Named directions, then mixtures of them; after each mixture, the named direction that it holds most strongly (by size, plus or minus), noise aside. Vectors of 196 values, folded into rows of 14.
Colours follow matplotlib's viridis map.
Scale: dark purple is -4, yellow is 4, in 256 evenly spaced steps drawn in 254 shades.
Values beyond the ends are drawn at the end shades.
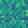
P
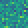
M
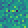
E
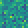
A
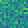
M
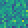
P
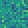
P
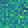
M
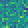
M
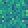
P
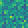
A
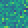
M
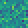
P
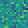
M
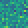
M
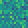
P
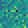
E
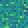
M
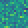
M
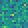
A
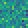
P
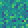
A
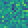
P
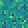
A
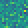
M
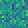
P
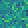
P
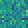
P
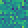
P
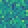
P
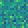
A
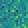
E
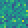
P
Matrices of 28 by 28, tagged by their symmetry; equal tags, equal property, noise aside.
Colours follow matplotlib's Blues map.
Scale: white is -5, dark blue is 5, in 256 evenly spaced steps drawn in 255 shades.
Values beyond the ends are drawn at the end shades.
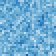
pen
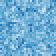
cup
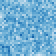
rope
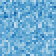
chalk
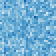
cup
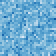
pen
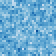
rope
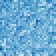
pen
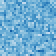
rope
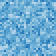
chalk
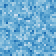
pen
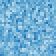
rope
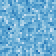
pen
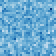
chalk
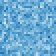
chalk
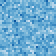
pen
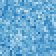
rope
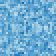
cup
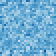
chalk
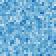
pen
